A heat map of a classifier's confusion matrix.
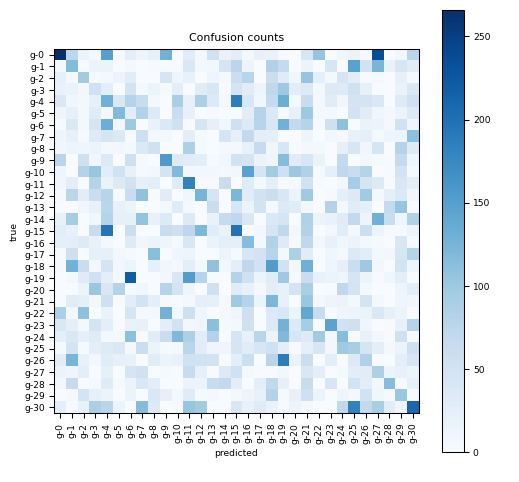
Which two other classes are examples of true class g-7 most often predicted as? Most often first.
g-30, g-16
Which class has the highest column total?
g-21
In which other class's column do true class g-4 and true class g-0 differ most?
g-27
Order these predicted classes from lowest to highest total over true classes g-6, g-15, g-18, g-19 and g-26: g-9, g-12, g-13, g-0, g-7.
g-7, g-0, g-9, g-13, g-12
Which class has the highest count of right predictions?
g-0
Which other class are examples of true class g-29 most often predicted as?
g-18
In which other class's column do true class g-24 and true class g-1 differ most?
g-25
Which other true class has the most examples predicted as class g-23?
g-13
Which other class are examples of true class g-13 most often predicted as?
g-29
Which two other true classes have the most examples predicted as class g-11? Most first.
g-19, g-30
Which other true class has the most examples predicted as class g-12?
g-15
